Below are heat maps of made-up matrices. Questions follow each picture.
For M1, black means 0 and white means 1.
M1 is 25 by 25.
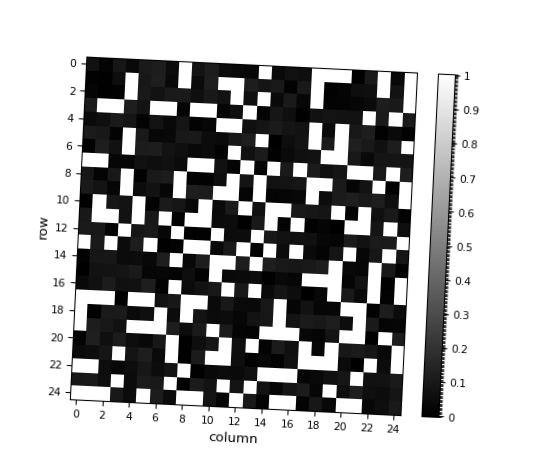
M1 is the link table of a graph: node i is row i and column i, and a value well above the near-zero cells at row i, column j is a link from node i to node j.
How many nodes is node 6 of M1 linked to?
4
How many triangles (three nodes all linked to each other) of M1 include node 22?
0
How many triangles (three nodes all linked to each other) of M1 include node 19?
4
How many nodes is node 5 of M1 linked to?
5
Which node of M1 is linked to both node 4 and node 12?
node 10
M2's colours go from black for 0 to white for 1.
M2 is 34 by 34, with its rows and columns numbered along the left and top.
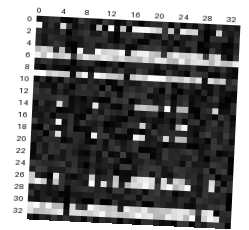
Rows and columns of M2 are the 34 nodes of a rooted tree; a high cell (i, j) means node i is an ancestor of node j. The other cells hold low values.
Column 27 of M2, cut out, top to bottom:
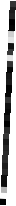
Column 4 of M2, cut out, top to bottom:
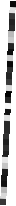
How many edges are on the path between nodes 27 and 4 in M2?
6
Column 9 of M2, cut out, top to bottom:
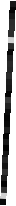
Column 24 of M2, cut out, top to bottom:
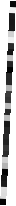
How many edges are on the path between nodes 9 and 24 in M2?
9
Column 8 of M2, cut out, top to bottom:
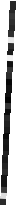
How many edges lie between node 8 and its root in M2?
3
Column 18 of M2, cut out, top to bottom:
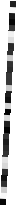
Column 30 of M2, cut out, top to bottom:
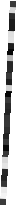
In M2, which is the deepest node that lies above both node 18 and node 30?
14
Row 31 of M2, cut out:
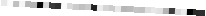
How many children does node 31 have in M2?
3
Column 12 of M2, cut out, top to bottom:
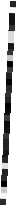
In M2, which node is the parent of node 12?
1
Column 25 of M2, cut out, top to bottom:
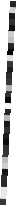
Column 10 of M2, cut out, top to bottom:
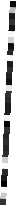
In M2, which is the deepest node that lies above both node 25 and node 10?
19
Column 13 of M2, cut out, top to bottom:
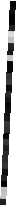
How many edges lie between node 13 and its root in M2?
5
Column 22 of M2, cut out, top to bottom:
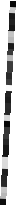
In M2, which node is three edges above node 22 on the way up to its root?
26
